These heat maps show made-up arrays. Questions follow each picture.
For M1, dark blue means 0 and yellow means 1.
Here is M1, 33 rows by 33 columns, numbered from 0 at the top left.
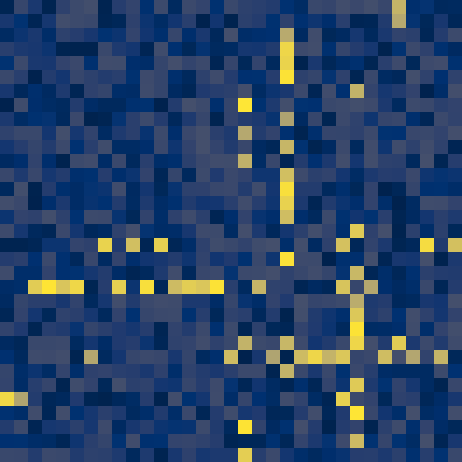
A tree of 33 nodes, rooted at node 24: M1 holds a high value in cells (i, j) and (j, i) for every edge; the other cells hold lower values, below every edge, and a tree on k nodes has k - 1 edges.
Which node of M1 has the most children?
20
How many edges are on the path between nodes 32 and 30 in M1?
2
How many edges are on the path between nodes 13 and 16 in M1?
4
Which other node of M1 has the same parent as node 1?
0
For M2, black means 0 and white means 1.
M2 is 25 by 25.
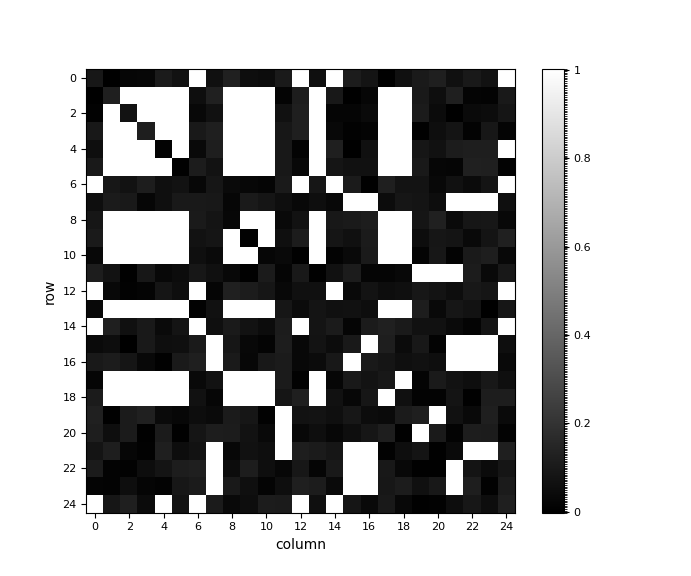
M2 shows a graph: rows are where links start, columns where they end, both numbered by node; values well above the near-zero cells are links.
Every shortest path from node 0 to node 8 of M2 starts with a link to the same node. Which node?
node 24
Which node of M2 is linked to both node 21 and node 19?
node 11
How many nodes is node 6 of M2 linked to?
4
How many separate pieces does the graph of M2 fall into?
2
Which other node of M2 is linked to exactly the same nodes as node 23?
node 22
